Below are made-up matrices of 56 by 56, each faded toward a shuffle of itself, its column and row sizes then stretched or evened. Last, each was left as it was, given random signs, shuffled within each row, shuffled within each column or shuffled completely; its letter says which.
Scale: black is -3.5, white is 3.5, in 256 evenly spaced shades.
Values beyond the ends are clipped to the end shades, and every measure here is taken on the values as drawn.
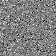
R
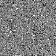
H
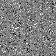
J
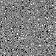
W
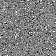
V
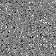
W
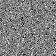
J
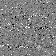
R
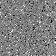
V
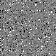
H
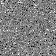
V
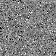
V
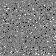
R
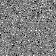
R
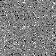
H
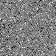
V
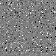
W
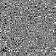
W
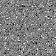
R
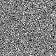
J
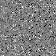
H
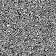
V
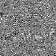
W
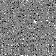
W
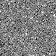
V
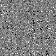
H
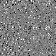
W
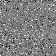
R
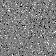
R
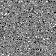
R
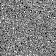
V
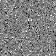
J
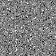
J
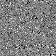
R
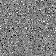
R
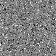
R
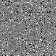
W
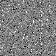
J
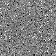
J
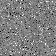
V
